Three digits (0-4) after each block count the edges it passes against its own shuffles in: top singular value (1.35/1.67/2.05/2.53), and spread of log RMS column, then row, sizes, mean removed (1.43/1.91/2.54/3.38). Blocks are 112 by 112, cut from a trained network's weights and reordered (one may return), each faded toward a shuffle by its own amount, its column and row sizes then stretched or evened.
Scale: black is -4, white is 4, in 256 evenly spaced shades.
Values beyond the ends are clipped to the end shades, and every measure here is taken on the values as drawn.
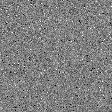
0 0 1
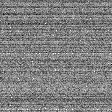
4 0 2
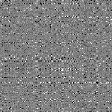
4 2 3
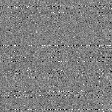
3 1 3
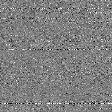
3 0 3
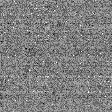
1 1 1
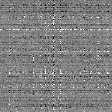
4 3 3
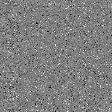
0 2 0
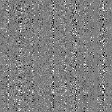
3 4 2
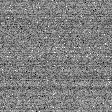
2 0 0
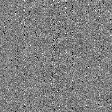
0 3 0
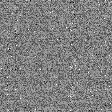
0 2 0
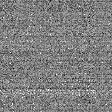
2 2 2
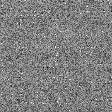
0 1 1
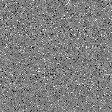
2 0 1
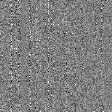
0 4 1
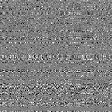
4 0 4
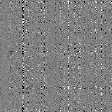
2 4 2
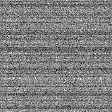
4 2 1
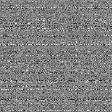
2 2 4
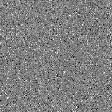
3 1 0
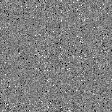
1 2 1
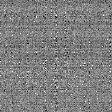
2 3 1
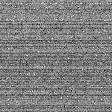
4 0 1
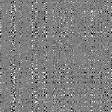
4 4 3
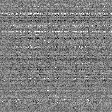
4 2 3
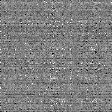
3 3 2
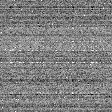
4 1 2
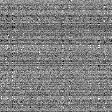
4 3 1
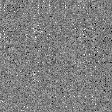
2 1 2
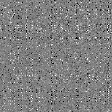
3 3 2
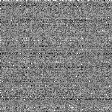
2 2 3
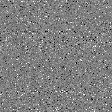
2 0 2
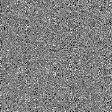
0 3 1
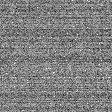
3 1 0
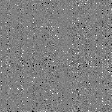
0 3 2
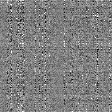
2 4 0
